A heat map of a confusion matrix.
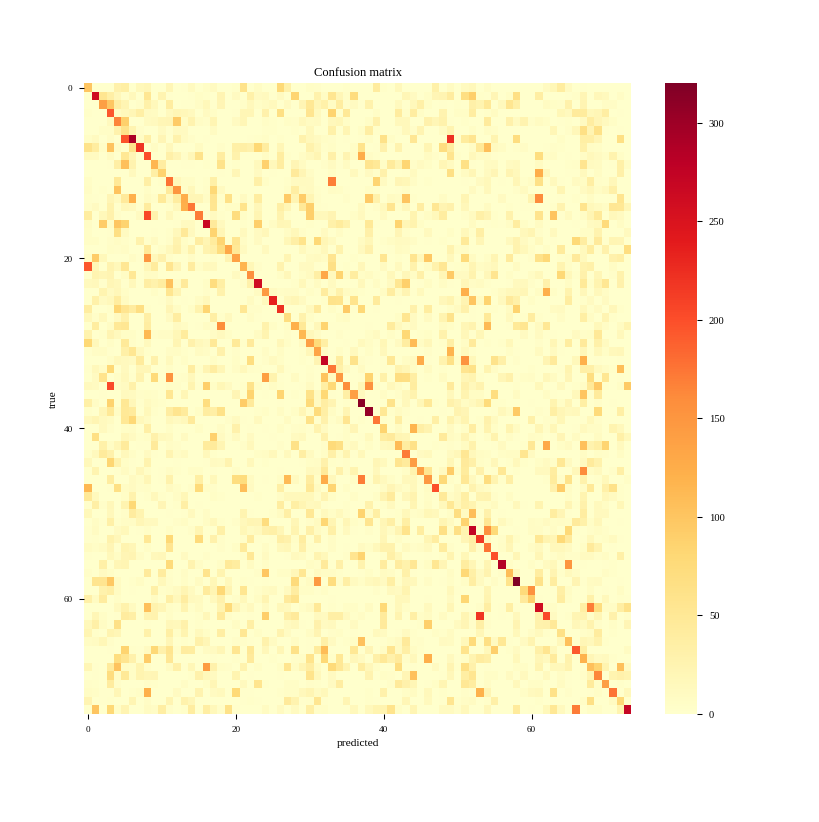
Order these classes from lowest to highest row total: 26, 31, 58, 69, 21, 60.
31, 60, 69, 21, 26, 58
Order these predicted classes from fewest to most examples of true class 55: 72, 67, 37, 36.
67, 72, 36, 37
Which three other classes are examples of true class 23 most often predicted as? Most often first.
11, 43, 17
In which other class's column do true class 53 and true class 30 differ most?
44
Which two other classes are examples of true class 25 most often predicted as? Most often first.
52, 54
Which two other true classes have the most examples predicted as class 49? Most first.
6, 31
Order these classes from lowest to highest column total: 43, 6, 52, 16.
16, 6, 43, 52
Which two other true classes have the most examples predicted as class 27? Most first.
46, 13
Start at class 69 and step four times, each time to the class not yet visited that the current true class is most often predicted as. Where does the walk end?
72
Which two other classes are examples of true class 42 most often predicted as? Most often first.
62, 67
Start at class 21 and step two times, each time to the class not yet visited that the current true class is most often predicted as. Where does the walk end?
26
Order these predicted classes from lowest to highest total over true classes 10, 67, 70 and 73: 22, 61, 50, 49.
50, 22, 49, 61
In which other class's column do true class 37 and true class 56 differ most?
65
